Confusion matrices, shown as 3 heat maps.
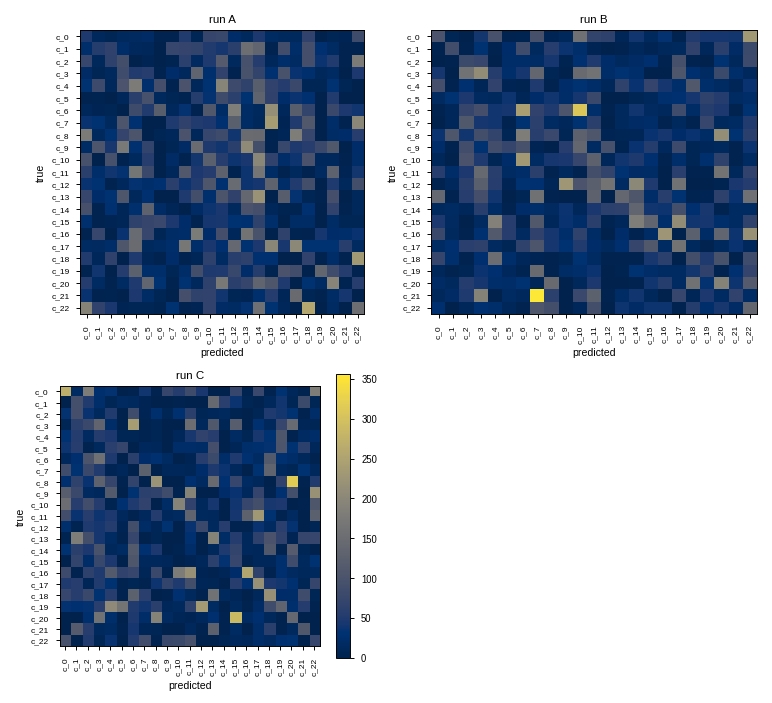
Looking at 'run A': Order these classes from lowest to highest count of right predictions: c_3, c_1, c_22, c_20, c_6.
c_1, c_3, c_6, c_22, c_20
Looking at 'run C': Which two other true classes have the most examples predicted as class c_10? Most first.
c_16, c_22
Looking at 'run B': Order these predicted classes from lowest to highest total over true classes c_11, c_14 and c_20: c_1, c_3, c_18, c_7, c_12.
c_1, c_7, c_12, c_18, c_3
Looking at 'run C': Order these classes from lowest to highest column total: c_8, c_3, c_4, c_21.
c_21, c_8, c_4, c_3
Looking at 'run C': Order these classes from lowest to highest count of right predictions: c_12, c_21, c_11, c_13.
c_12, c_21, c_11, c_13
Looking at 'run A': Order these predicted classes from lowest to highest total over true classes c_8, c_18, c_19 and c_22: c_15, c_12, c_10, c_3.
c_15, c_3, c_12, c_10
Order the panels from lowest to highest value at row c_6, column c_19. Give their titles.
run A, run C, run B
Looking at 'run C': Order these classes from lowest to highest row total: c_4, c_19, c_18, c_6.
c_4, c_6, c_18, c_19
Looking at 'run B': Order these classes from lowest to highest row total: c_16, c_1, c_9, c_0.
c_1, c_9, c_0, c_16
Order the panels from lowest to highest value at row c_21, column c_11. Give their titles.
run C, run A, run B
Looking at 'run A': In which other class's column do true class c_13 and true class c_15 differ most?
c_14
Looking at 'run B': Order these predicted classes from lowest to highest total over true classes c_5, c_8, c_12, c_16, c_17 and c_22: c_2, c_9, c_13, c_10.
c_13, c_2, c_9, c_10
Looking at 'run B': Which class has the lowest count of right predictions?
c_5
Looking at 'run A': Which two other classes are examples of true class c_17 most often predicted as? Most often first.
c_15, c_8
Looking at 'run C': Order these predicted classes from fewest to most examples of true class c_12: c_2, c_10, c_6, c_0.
c_10, c_0, c_2, c_6
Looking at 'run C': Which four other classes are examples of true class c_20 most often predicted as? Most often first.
c_15, c_8, c_3, c_6
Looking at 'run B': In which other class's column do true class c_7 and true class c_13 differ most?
c_0
